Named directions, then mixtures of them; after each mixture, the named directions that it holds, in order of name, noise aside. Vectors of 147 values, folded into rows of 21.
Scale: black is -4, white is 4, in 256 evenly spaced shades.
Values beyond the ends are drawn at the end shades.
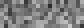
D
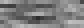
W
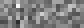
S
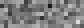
D, S, W.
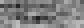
S, W.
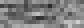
D, W.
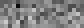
S.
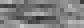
W.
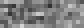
D, S, W.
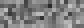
D, S, W.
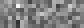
S.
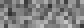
D.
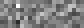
S.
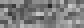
D, S, W.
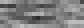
W.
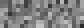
D.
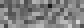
D, W.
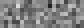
D, S.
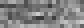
D, W.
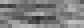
W.
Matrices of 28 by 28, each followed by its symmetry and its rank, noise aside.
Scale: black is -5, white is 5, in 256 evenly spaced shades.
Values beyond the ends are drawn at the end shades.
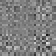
no symmetry, rank two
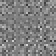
no symmetry, rank three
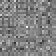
symmetric, rank four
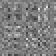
no symmetry, rank three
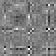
symmetric, rank two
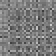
symmetric, rank two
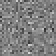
antisymmetric, rank four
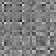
symmetric, rank two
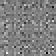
antisymmetric, rank four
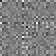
symmetric, rank three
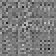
symmetric, rank four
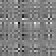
antisymmetric, rank two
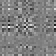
no symmetry, rank two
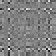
no symmetry, rank two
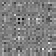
symmetric, rank four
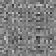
no symmetry, rank three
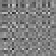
no symmetry, rank two
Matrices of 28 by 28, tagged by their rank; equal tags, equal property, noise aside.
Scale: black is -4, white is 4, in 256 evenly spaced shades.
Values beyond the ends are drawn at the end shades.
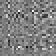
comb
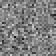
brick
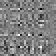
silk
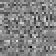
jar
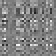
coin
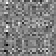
comb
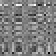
coin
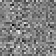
jar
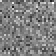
jar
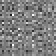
silk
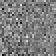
jar
